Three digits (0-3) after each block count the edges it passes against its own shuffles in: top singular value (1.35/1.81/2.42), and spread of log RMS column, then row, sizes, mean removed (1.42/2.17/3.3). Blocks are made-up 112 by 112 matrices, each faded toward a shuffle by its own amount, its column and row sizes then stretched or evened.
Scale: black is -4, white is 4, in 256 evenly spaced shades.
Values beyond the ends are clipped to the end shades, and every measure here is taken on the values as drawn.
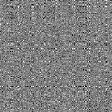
3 2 2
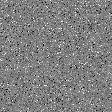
1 0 0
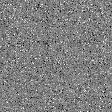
0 0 1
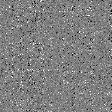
0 2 1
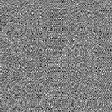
3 1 1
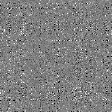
1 2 2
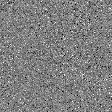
1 1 0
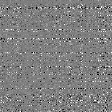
1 2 3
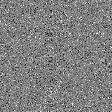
1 1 0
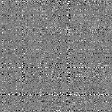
2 2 3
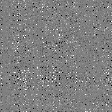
0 2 2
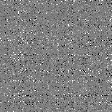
1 2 2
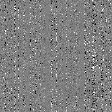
0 3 0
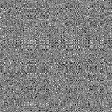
3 1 2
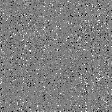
1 2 1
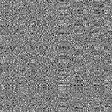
3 0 2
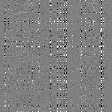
3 3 2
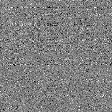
2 0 2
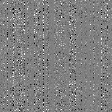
1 3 1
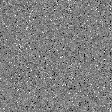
1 1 0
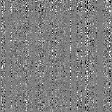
1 3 2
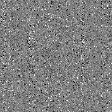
0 2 1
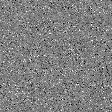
0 0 1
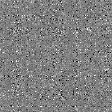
1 2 2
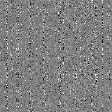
2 3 0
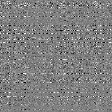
2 2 3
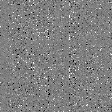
0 2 1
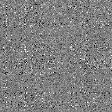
0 2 2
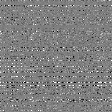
2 1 3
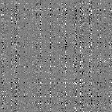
2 3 2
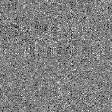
2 1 1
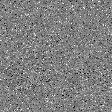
1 0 1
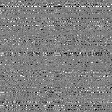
3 0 3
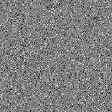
2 1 0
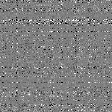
1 2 3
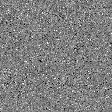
0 0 1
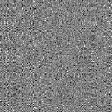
3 2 0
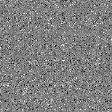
2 1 2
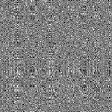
3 2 1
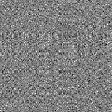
3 0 1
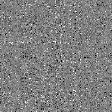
1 2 1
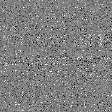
0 1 2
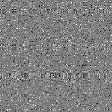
3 0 2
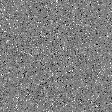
1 1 0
